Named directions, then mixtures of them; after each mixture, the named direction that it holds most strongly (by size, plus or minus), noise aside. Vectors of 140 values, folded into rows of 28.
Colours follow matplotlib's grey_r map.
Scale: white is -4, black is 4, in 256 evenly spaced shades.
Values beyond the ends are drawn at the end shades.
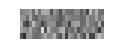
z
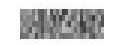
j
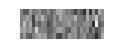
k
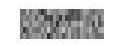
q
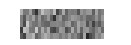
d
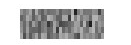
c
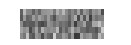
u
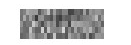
z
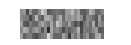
q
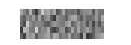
d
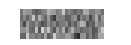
u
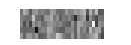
k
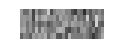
k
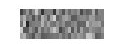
d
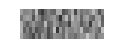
c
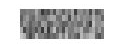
c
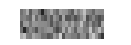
q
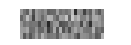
c
